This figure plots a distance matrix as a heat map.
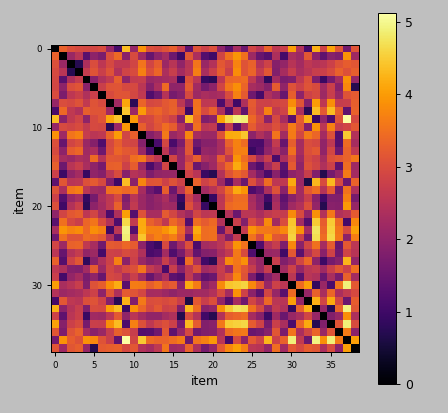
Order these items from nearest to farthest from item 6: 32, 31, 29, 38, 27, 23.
29, 31, 27, 32, 38, 23
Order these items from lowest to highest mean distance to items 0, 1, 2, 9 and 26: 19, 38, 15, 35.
19, 15, 35, 38
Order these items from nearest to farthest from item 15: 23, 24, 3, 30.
3, 30, 24, 23
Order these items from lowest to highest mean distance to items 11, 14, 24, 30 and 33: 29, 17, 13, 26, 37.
29, 26, 13, 17, 37
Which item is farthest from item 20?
37
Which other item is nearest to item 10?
7
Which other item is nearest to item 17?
32
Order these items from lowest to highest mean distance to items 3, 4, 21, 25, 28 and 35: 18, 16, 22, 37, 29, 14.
16, 29, 14, 18, 22, 37
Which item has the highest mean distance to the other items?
23
